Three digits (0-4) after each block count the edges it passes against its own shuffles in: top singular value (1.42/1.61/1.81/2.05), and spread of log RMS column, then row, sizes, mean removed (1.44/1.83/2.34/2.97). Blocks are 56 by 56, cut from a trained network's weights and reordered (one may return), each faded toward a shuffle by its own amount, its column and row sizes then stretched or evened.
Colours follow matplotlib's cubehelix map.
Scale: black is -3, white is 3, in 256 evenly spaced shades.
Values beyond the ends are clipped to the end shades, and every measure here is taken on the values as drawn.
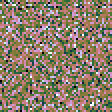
1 1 0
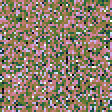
1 2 0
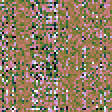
2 4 2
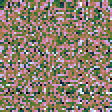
3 1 2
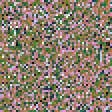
2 1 0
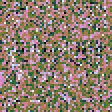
2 1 1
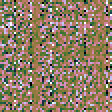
1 4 1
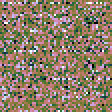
0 1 3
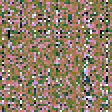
3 4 1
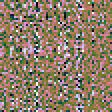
3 4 0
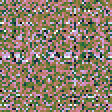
3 0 3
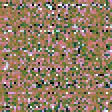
0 2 4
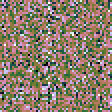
3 2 1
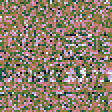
3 0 3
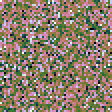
0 1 0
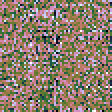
3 2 1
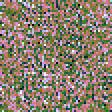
1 2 0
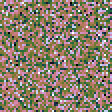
0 1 0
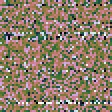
2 0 3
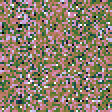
0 2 0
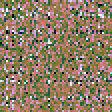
0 3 2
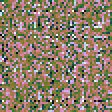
3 3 2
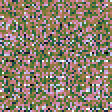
4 0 3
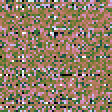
3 1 4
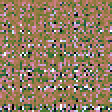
2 3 4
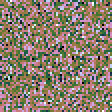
0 1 0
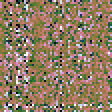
1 4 2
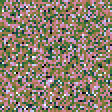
0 0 1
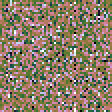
0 3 1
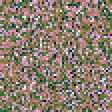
2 1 0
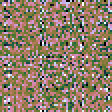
3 3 2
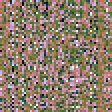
3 4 0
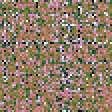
2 3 2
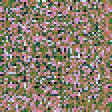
2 2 0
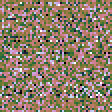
0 0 3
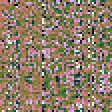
2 4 0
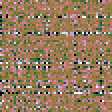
2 2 4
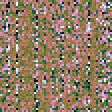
0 4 1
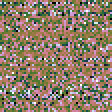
0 0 4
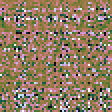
0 3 4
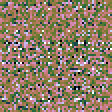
0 2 3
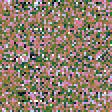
2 1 2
